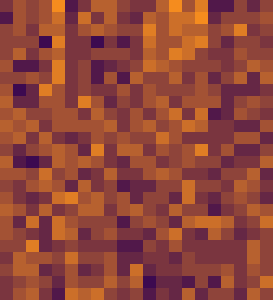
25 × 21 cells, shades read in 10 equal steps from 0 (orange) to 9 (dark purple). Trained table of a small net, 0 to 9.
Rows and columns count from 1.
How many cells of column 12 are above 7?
2
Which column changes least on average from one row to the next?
1
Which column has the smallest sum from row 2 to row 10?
5
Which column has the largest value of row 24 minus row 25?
15
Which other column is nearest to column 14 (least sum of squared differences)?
13
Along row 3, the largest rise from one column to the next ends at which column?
20
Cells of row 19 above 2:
16
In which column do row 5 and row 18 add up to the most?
17
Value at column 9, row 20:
4
